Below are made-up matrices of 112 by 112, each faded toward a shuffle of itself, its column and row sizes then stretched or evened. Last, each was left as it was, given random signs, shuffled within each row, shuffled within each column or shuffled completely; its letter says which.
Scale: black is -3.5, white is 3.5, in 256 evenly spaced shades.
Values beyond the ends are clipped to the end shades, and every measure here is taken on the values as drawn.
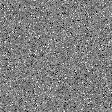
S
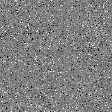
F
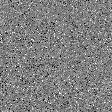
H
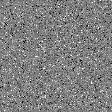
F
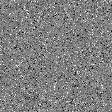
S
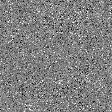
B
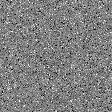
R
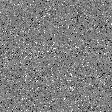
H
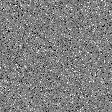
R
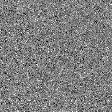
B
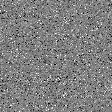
H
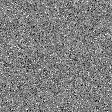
R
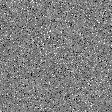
R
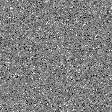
H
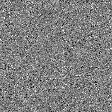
B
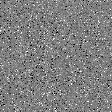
B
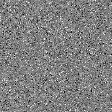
B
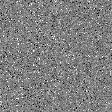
S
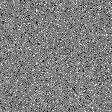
R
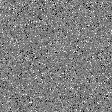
H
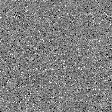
F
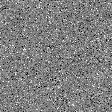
S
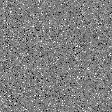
B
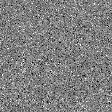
B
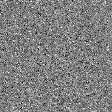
F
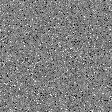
R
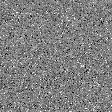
H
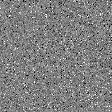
B
